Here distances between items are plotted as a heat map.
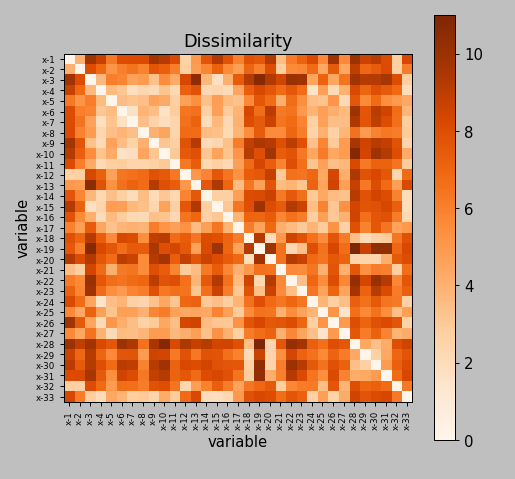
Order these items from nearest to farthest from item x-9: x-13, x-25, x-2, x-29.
x-25, x-2, x-29, x-13
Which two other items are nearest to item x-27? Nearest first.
x-25, x-5
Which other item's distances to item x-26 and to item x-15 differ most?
x-3
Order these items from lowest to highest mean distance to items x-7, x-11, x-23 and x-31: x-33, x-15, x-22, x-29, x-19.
x-33, x-15, x-29, x-22, x-19
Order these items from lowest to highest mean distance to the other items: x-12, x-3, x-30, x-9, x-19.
x-9, x-12, x-3, x-30, x-19
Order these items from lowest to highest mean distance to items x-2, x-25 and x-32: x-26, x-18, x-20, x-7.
x-7, x-18, x-26, x-20
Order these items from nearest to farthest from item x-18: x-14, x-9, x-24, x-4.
x-24, x-4, x-14, x-9
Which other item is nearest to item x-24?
x-4
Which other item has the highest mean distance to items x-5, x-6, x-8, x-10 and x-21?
x-28
